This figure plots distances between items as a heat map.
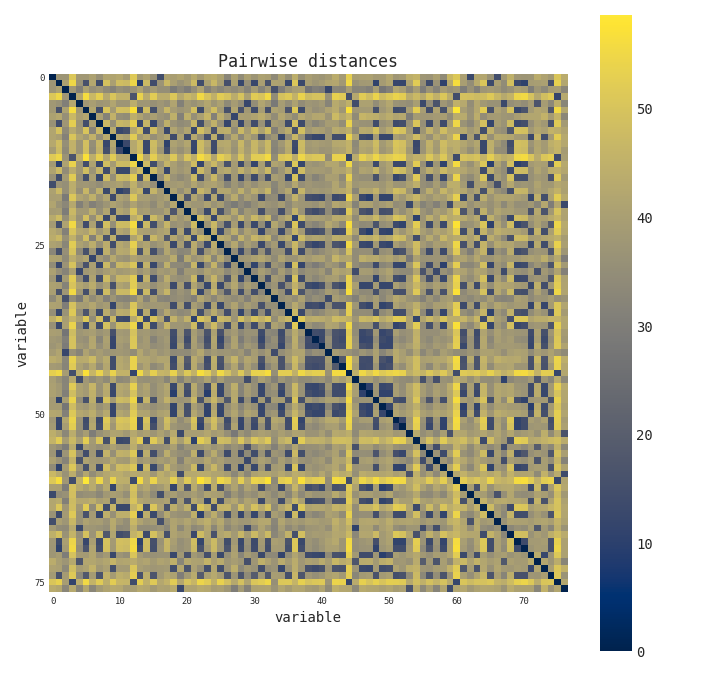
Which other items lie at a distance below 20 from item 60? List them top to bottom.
3, 12, 44, 75
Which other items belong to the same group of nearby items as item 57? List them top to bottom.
4, 29, 45, 55, 67, 72
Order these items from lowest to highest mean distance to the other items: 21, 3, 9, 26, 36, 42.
26, 9, 42, 21, 36, 3
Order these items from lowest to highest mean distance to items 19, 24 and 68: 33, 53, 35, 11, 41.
11, 53, 33, 41, 35
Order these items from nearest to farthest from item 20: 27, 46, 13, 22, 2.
46, 2, 22, 13, 27
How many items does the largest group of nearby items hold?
21
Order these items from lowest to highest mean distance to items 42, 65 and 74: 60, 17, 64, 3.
17, 64, 3, 60
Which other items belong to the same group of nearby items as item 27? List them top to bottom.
6
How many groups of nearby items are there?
9
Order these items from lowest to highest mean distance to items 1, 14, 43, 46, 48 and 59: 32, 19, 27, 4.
32, 19, 4, 27
